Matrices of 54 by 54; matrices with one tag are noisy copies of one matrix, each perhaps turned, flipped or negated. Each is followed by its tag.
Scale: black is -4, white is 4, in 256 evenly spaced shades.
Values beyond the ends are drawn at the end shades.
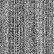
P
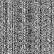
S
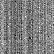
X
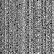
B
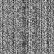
S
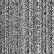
B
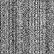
P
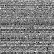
B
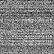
P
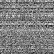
B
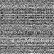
P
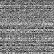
B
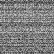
X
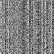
B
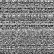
B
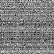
X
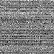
P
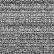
X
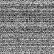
X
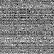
P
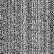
X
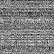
P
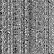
B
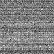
X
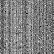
X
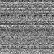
B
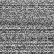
B
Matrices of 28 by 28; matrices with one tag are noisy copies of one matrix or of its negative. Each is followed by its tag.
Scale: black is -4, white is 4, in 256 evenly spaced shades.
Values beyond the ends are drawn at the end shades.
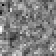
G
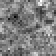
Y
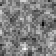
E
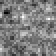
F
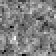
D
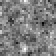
E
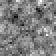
Y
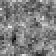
D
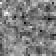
F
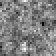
E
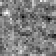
F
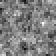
E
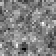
E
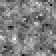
D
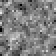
G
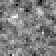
Y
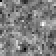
E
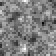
E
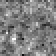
D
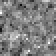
G
